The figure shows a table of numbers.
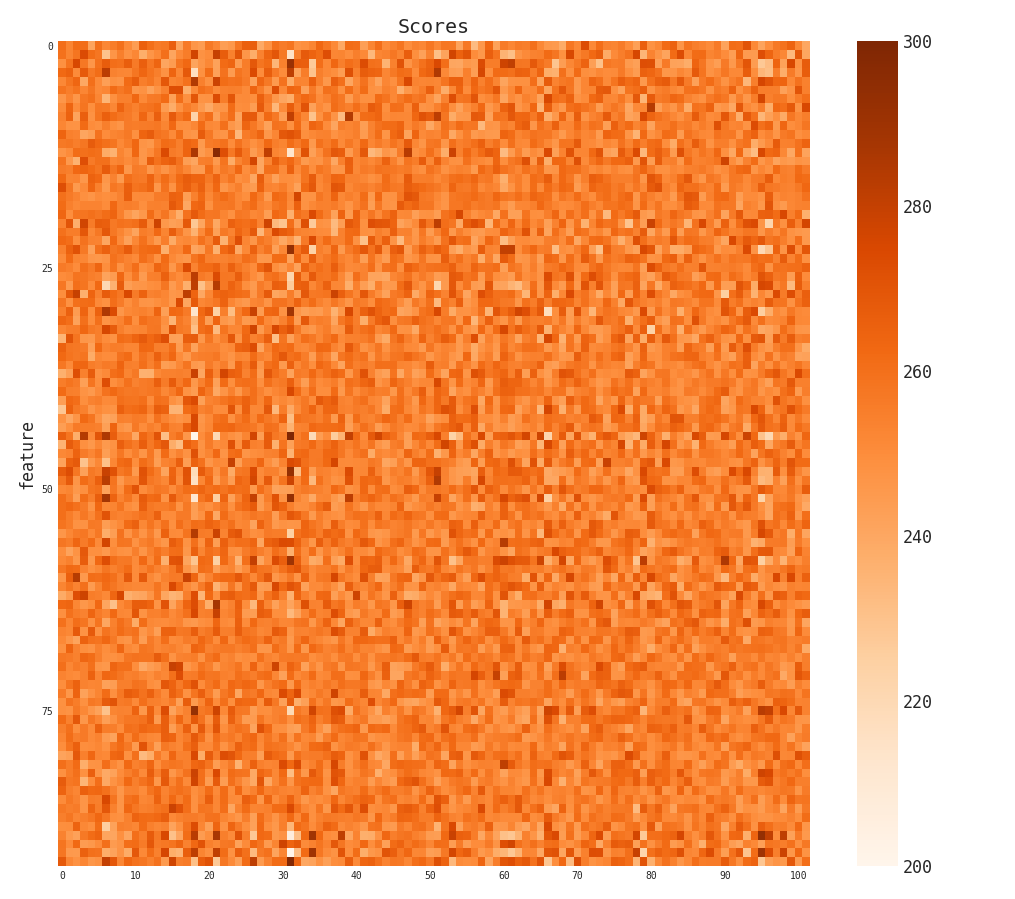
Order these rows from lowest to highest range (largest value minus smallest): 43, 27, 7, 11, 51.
11, 43, 7, 27, 51
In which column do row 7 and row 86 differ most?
15
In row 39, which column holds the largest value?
31
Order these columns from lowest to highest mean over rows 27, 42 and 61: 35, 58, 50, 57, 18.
57, 50, 35, 58, 18
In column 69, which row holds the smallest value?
92
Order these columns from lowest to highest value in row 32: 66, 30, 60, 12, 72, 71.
66, 72, 71, 12, 30, 60
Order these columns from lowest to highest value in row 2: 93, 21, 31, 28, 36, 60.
21, 36, 28, 93, 60, 31
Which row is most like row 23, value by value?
2
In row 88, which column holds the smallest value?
6
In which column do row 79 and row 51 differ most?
18
